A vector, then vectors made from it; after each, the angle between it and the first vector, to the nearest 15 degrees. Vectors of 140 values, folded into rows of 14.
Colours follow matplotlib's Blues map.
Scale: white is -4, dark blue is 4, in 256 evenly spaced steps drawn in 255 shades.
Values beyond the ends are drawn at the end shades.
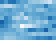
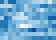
30 degrees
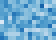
105 degrees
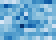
150 degrees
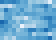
30 degrees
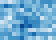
135 degrees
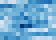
165 degrees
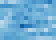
165 degrees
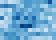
150 degrees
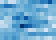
165 degrees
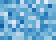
75 degrees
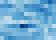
135 degrees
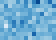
105 degrees
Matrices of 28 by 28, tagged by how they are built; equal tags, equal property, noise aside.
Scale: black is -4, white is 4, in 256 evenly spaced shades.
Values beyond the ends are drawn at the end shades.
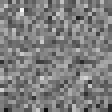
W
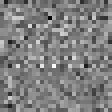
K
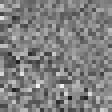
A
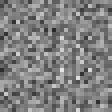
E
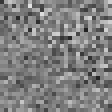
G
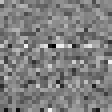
K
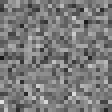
W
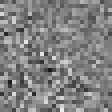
A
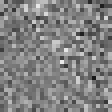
G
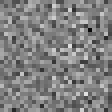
E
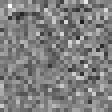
G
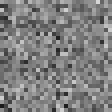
E
